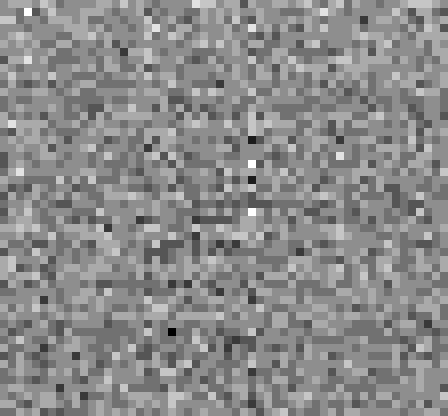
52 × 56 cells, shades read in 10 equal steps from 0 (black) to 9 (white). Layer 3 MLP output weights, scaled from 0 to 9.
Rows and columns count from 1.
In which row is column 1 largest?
3
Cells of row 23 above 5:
11
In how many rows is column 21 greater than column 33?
19
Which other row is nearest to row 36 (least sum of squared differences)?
13
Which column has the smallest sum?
47
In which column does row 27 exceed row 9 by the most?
32
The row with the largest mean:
1
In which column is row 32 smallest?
38
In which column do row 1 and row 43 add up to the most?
25
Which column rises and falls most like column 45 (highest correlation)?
36
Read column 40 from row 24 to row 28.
3 6 4 3 4
